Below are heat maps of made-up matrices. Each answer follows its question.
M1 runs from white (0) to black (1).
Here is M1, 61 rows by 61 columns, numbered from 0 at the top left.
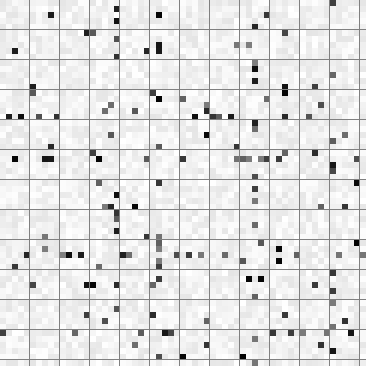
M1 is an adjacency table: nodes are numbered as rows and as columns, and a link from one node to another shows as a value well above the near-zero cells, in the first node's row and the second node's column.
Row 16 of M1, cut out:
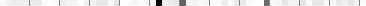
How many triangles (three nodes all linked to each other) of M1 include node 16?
2
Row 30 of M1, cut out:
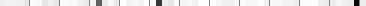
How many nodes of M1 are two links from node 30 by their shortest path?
10
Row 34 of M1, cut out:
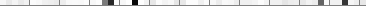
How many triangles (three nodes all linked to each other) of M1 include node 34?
5
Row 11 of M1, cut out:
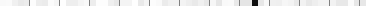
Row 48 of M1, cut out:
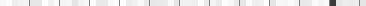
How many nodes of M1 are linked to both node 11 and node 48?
0
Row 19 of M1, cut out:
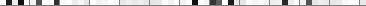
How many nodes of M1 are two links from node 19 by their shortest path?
5
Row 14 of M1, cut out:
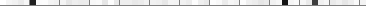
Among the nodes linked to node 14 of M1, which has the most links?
node 47
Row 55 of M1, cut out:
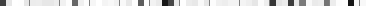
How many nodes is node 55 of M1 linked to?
10
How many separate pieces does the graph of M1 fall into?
5
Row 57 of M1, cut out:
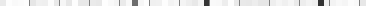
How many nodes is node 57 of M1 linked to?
3
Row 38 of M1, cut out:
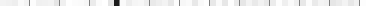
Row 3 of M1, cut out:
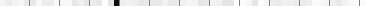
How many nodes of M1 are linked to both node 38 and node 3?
1
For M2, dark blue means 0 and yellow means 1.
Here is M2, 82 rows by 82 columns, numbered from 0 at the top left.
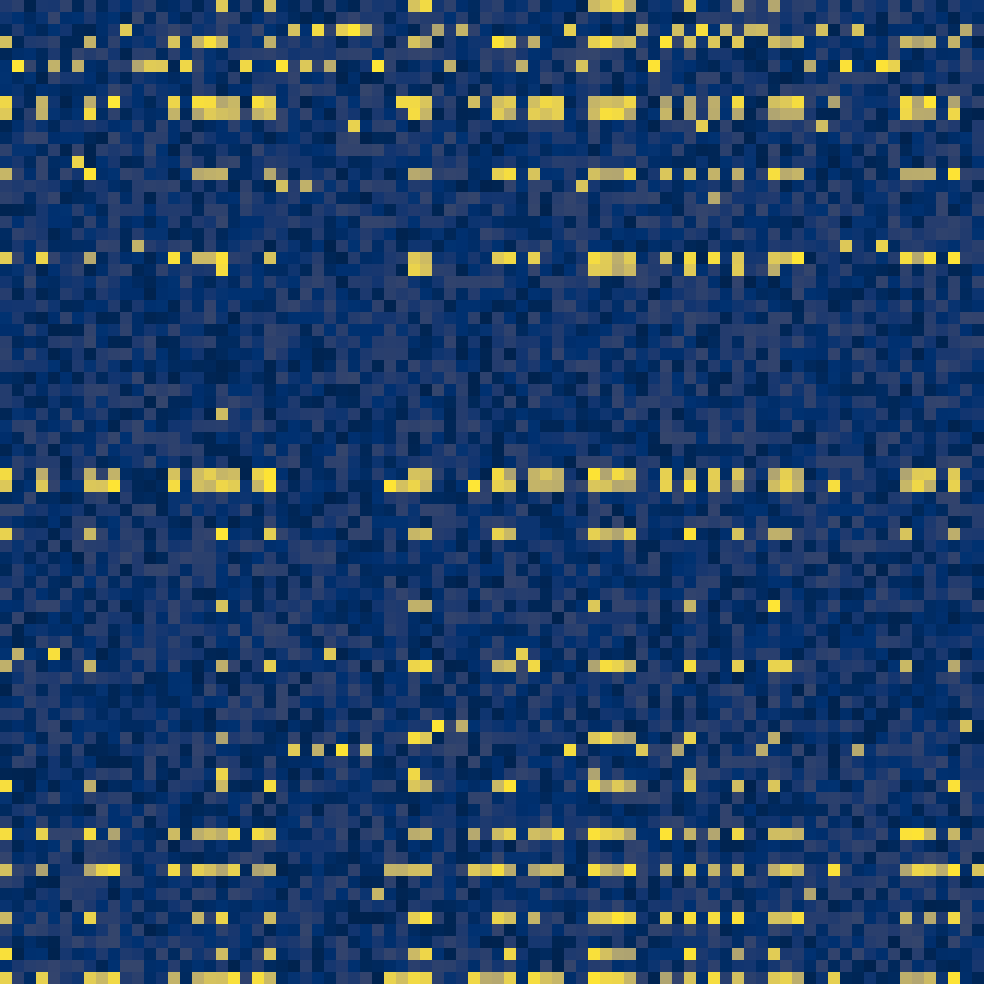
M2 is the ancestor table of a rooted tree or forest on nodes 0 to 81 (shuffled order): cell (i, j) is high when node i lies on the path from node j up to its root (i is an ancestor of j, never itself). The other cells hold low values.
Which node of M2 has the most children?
62
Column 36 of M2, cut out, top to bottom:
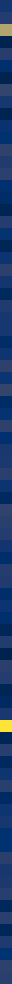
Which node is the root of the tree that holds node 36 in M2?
2
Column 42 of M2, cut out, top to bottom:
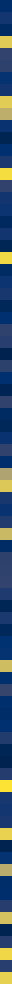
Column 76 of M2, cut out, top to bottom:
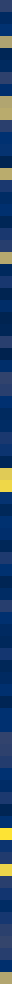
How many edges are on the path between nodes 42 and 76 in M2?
5
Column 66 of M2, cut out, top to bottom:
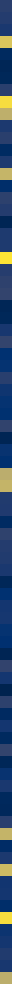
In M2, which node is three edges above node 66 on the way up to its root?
3
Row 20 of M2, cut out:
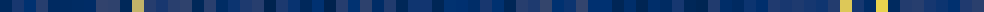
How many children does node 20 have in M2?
3
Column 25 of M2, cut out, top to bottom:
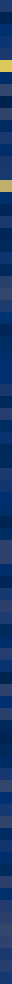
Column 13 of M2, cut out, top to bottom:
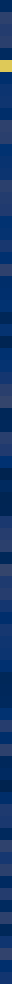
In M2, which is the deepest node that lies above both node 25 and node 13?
5
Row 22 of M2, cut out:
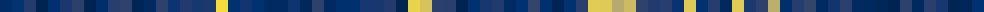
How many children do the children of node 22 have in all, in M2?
3
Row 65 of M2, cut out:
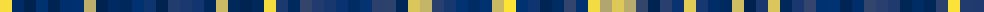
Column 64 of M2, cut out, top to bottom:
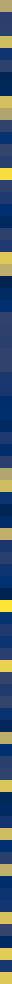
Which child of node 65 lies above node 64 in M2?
79
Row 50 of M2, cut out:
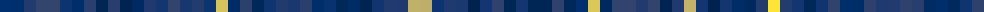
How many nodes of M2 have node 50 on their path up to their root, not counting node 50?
6
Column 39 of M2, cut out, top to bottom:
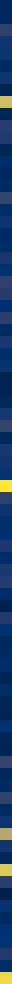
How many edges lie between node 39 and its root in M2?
5
